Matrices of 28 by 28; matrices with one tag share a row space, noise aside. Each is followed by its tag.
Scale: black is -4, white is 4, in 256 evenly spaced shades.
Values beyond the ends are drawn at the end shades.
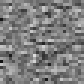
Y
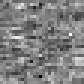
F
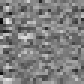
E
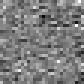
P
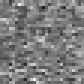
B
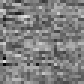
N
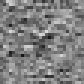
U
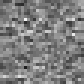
B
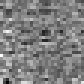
E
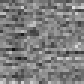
F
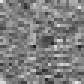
Y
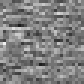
N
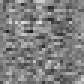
U
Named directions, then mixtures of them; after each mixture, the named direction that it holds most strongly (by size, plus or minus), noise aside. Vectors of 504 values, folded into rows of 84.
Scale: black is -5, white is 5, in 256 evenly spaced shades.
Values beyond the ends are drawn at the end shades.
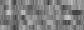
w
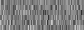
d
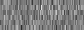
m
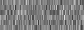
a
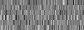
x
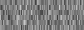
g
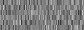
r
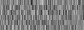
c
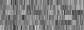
w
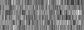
w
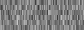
g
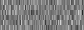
r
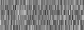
a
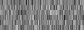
a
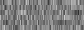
a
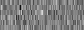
g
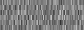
a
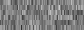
m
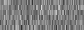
m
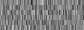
c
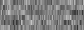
w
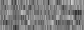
w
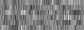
w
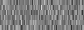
m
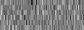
c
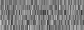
d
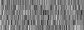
d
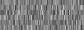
a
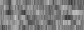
w
